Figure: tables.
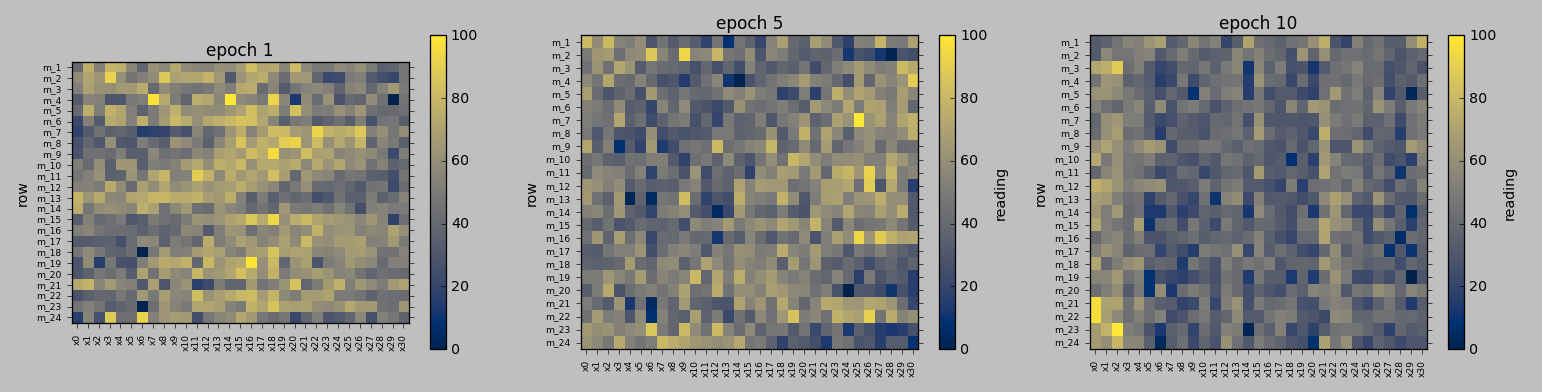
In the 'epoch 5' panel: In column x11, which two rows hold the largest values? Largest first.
m_18, m_24
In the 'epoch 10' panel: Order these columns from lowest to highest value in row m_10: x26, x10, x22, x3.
x10, x26, x3, x22
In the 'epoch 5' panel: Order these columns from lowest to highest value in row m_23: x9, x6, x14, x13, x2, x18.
x14, x18, x13, x2, x9, x6
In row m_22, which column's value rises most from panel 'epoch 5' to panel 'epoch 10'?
x0
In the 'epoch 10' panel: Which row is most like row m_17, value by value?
m_5
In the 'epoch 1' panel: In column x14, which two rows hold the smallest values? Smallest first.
m_2, m_21
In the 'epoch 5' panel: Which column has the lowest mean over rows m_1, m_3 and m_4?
x13
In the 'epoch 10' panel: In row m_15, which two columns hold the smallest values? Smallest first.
x5, x29
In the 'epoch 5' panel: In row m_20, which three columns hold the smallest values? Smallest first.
x24, x28, x30
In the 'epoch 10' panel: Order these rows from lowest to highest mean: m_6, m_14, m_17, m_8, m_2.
m_14, m_17, m_8, m_2, m_6
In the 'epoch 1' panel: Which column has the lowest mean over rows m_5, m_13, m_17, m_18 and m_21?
x6
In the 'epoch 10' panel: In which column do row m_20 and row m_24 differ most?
x6
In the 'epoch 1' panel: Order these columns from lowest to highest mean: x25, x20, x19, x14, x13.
x25, x19, x20, x13, x14
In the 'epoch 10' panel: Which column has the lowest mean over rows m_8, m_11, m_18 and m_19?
x28
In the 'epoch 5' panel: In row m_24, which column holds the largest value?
x7
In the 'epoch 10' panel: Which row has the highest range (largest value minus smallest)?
m_23
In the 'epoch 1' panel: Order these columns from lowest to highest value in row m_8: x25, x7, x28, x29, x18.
x7, x29, x28, x25, x18
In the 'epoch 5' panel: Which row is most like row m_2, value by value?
m_23
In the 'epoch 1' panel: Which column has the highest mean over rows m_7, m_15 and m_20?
x18
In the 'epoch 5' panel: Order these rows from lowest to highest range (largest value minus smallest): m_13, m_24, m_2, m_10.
m_10, m_24, m_13, m_2
